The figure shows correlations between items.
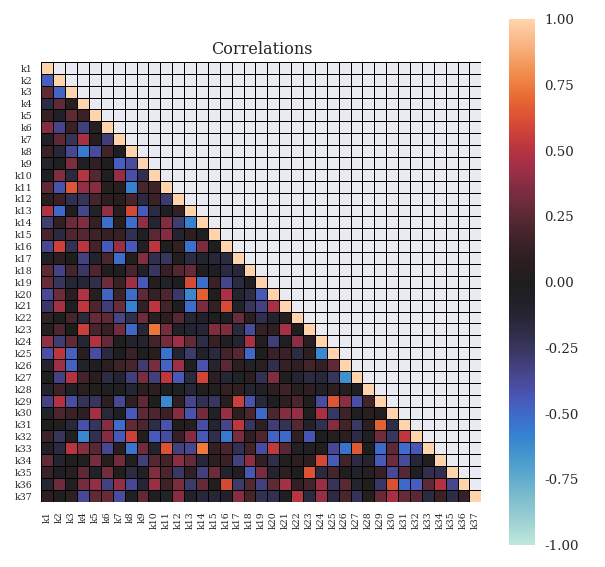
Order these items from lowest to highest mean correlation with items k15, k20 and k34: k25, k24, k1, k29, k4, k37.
k29, k25, k37, k1, k24, k4
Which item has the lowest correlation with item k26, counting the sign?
k27
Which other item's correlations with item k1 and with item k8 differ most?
k11
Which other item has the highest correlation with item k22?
k37
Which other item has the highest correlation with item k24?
k34
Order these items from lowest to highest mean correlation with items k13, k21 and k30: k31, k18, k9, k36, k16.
k31, k9, k18, k16, k36
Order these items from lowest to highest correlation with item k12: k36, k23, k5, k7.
k23, k7, k5, k36
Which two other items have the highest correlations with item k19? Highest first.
k13, k8
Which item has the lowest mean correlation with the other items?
k8
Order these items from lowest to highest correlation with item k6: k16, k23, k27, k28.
k16, k27, k28, k23
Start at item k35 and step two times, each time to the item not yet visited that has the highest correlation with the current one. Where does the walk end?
k10
